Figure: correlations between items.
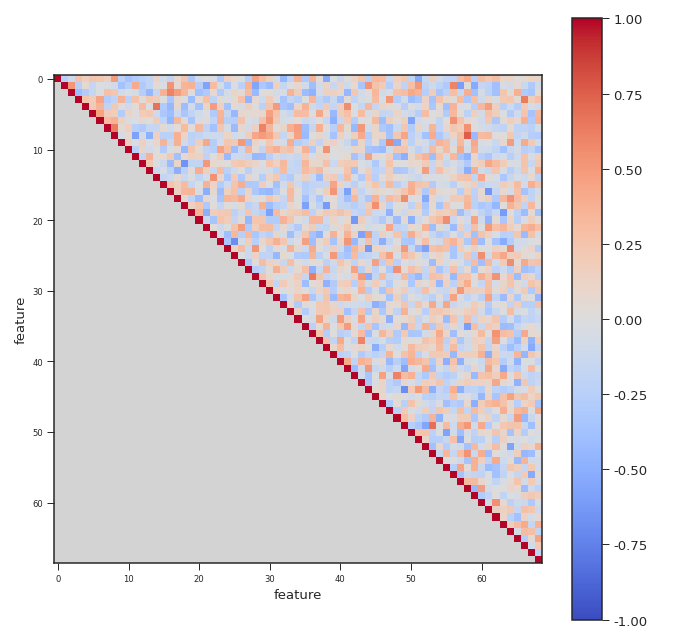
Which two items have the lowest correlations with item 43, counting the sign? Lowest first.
22, 65
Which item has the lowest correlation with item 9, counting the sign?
48
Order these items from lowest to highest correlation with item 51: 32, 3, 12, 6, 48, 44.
3, 48, 6, 12, 32, 44
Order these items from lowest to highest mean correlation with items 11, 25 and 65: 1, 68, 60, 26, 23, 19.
23, 19, 26, 60, 1, 68
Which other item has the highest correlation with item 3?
66
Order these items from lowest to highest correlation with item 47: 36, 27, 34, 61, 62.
34, 27, 61, 62, 36
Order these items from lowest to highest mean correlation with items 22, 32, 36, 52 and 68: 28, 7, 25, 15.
7, 28, 15, 25
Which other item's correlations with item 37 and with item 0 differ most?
38
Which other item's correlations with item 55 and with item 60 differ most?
62
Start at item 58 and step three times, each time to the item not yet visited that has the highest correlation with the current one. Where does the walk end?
29
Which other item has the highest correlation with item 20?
55
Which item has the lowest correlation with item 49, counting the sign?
44
